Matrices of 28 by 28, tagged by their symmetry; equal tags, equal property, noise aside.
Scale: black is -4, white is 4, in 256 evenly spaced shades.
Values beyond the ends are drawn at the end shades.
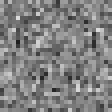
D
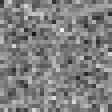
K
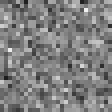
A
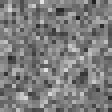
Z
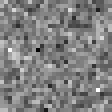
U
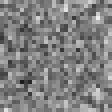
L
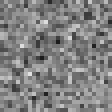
Z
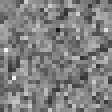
Z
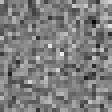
U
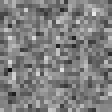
A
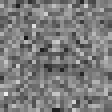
D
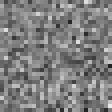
A
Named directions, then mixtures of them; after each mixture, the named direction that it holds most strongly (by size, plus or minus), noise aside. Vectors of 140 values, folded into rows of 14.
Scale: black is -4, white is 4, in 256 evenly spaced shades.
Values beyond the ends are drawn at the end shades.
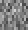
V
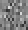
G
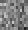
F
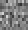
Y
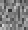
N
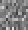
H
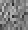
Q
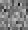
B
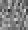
B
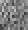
Q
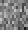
F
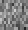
V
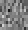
N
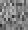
Q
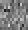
B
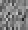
H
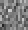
N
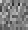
Q
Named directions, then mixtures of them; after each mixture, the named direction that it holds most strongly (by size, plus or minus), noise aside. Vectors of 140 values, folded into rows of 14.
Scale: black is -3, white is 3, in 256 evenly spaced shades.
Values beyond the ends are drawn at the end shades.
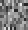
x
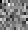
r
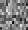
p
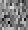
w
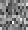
p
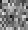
r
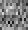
w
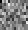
r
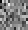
r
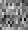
w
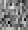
w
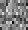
p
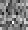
p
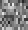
w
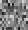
r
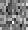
p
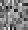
x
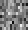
p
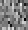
w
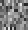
x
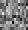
p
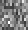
w
